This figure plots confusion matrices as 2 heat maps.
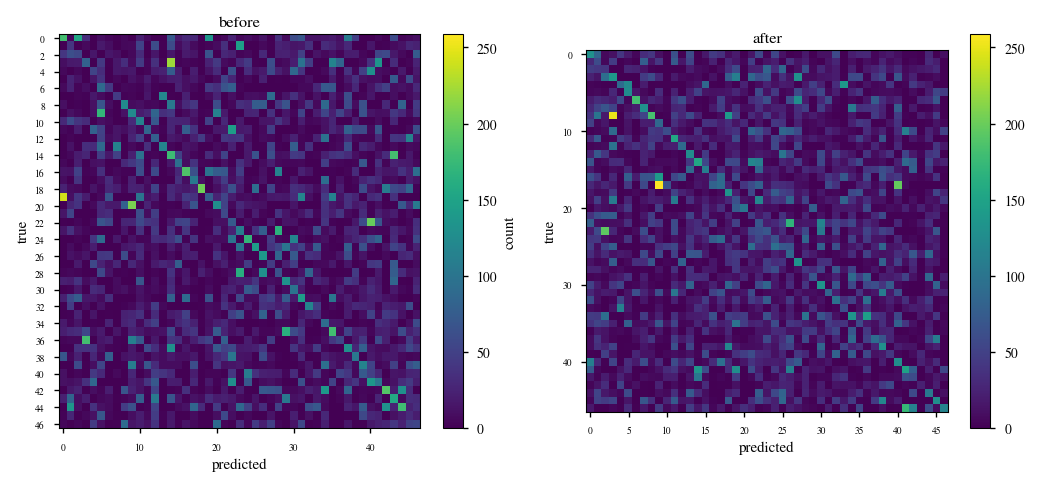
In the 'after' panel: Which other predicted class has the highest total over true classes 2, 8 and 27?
3
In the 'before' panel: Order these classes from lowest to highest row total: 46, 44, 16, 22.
46, 22, 16, 44
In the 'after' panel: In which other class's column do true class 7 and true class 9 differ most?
34
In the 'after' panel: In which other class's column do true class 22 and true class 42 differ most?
26
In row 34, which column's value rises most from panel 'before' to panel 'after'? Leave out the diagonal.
36
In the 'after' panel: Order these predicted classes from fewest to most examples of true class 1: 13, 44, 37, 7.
37, 44, 13, 7
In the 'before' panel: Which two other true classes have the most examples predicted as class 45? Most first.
12, 18
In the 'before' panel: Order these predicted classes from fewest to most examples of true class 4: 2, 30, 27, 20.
2, 20, 27, 30
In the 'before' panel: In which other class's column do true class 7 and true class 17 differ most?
13
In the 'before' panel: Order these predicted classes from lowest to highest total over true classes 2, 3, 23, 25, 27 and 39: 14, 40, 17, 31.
17, 40, 31, 14
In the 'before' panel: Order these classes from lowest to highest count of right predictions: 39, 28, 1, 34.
1, 28, 34, 39
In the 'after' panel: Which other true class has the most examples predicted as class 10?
17
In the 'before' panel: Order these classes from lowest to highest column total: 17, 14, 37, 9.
17, 9, 37, 14
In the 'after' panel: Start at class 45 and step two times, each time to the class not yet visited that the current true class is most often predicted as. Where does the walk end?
18
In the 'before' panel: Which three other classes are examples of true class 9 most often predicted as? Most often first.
5, 20, 12
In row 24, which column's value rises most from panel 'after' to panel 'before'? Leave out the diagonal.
30
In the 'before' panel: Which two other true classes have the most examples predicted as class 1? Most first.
44, 43
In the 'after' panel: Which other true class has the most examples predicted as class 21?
14
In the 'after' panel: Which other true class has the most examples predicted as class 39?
30
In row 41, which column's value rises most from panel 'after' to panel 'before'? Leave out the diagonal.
40
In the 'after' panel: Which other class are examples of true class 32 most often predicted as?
36
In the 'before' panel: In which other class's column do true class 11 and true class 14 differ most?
43
